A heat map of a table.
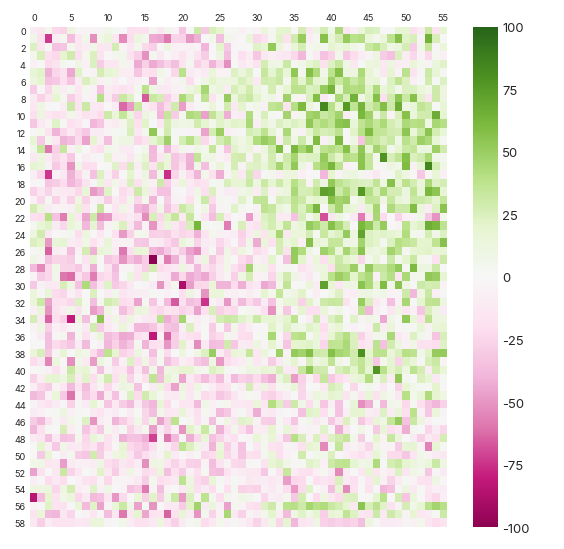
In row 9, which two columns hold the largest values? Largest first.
39, 42
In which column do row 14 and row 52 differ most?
41
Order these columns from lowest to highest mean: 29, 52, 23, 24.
23, 24, 29, 52
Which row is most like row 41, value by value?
30
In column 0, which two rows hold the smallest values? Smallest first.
55, 52
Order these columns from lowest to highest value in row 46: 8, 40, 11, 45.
8, 11, 40, 45
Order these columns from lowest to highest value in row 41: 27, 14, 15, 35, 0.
35, 27, 0, 15, 14
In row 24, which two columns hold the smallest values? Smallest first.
12, 22
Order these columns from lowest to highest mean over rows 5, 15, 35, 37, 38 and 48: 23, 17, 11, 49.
17, 11, 23, 49
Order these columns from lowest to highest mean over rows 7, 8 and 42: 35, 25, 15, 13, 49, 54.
15, 25, 13, 49, 35, 54
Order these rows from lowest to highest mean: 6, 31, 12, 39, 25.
39, 31, 25, 6, 12
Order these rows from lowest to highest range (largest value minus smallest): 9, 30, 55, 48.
48, 55, 9, 30
